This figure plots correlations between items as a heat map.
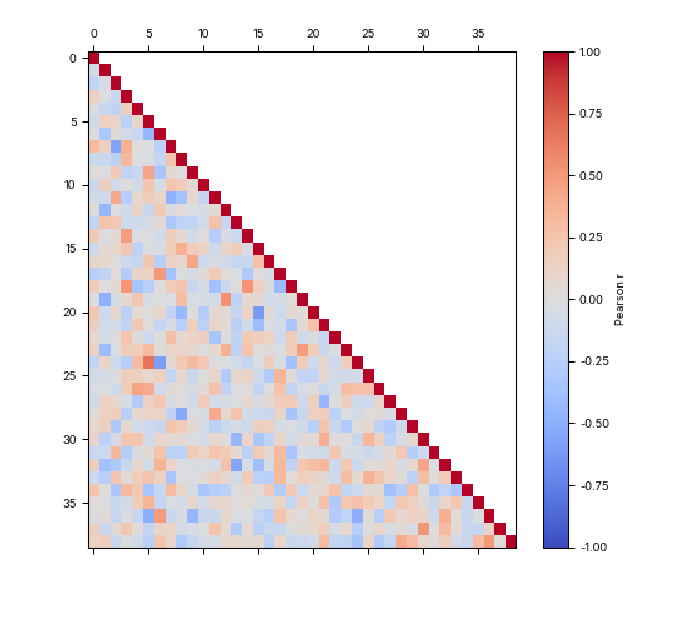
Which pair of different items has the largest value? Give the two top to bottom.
5, 24
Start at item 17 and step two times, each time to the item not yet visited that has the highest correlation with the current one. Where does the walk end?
36
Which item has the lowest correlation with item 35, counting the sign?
22
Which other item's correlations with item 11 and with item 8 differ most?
28
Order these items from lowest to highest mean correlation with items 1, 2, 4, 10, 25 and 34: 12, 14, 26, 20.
12, 20, 14, 26
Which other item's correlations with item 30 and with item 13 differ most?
32
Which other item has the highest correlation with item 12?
19
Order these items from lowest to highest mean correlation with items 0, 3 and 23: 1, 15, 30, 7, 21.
1, 21, 15, 30, 7
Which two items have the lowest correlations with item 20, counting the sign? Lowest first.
15, 8
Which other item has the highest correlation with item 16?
9
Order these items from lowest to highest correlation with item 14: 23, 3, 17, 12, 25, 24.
17, 24, 12, 25, 23, 3
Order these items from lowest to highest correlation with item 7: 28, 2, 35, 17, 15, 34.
2, 17, 28, 35, 15, 34
